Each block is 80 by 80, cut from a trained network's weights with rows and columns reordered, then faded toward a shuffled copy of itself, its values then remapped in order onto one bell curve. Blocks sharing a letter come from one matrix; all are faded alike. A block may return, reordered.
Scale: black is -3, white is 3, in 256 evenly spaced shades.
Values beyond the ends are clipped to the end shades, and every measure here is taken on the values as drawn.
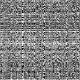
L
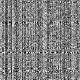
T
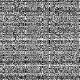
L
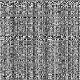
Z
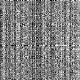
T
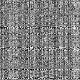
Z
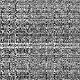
L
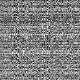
L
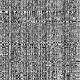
Z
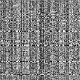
Z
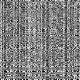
Z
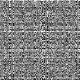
L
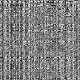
Z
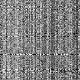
T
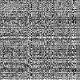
L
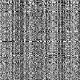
T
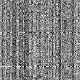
T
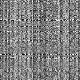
Z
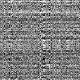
L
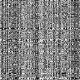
Z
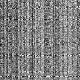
T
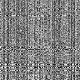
Z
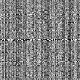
T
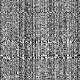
Z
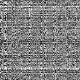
L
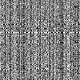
T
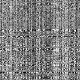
Z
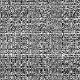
L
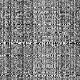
Z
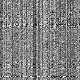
T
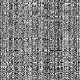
Z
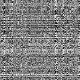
L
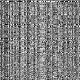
T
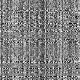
Z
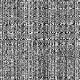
Z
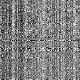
Z
